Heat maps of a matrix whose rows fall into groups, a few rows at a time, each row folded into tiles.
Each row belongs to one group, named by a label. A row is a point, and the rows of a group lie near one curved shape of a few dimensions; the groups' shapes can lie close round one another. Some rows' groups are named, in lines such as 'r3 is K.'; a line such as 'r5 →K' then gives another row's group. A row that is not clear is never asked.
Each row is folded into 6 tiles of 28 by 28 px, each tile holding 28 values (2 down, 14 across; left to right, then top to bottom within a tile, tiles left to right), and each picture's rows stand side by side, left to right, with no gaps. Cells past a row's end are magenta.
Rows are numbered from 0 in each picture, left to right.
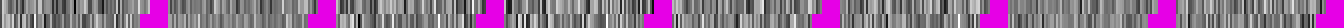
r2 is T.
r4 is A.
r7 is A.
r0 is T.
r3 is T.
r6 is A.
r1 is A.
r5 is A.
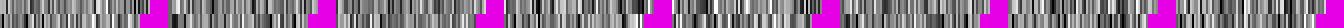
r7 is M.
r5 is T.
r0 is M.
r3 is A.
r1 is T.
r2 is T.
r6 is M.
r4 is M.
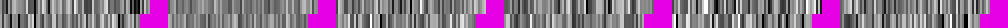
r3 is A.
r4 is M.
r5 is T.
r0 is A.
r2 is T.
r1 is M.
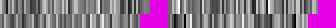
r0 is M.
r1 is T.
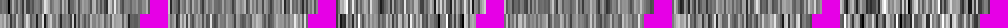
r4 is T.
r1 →A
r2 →T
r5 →M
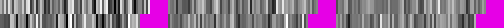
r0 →M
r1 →A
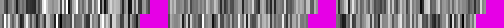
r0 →M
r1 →T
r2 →T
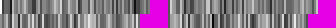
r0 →A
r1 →T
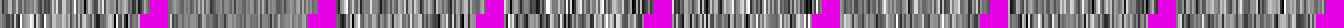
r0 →T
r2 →T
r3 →M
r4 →A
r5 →M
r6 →T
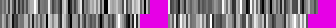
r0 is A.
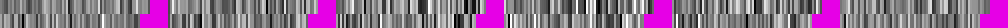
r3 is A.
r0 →M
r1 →T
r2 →A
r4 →A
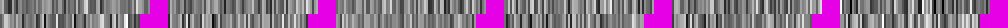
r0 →T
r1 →T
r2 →A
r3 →M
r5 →A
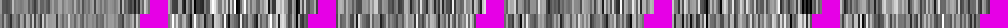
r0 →A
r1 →M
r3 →T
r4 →A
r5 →T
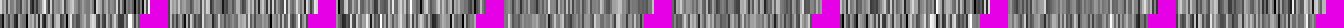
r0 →M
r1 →T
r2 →T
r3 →M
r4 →M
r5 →M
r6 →M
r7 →T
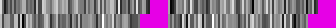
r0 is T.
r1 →T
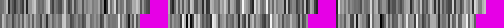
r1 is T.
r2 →T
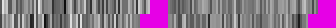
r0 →T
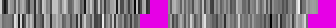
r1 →M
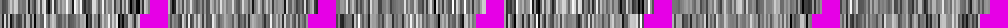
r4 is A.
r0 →A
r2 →T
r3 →A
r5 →A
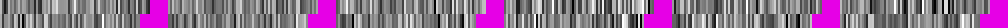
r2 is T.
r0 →T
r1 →M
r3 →A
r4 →T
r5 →A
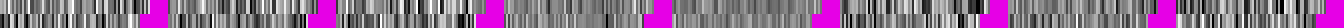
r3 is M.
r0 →M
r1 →A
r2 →A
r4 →M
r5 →A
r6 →M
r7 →M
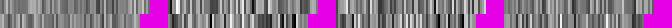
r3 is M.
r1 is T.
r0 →M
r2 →T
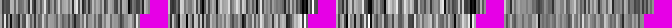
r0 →A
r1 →A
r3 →A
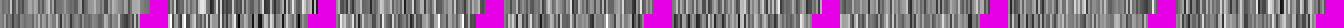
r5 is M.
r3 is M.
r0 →A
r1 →M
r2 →T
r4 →M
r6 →A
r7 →A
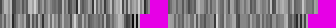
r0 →A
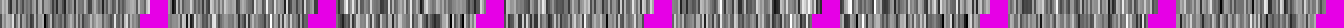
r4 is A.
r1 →T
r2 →T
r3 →T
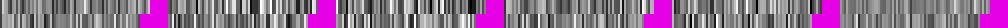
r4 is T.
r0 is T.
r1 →A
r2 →A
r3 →T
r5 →M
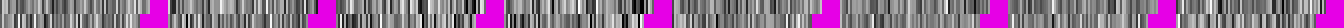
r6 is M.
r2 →A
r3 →A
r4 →T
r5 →A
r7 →M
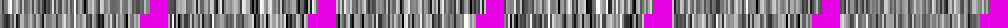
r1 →A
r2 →M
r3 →A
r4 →T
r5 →M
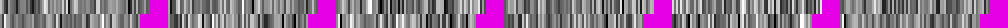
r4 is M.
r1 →T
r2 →M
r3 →T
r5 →M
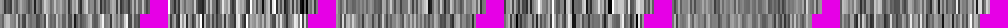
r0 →T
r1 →A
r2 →A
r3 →A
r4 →M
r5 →T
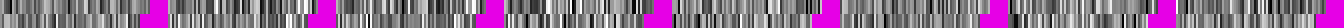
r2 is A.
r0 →T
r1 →A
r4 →M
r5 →T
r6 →T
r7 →A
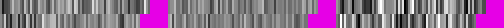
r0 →A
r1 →M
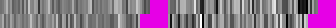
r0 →A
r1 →A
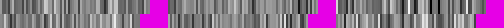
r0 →M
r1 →A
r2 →A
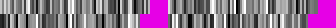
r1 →M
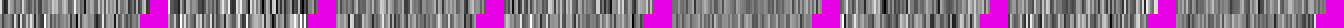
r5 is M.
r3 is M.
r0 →T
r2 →M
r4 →M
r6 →T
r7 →A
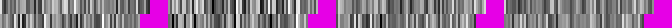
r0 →T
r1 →M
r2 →T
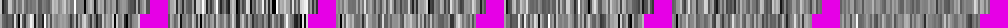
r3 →T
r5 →M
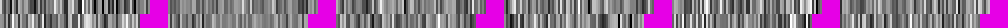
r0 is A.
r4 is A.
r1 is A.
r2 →M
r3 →T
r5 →T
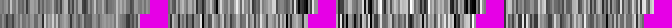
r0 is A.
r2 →A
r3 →T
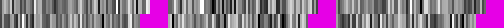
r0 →T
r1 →M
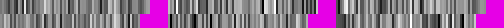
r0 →M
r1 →M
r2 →T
